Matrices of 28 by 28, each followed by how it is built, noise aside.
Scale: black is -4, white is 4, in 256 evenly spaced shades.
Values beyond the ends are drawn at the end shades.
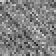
Toeplitz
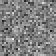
repeating rows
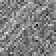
Hankel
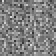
repeating rows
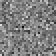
noise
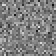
noise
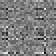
low rank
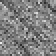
Toeplitz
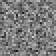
repeating columns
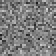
repeating columns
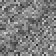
Hankel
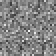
repeating columns
